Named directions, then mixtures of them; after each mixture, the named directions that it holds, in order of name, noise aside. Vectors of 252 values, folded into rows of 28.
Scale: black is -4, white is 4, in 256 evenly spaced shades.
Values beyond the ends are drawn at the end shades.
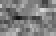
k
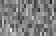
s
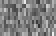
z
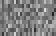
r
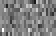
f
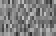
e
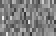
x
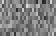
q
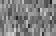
e, k, s.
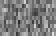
z.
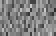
e, f, r.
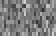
z.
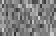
f, q, x.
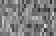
k, s.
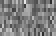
s, z.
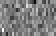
f, q.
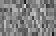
e, z.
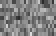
k, x, z.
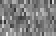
k, s, x.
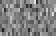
f.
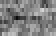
k.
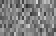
e, q.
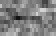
k.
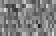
f, z.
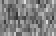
k, r, z.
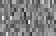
x.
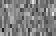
f, r, s.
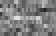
k.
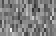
s.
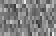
z.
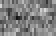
e, k, r.
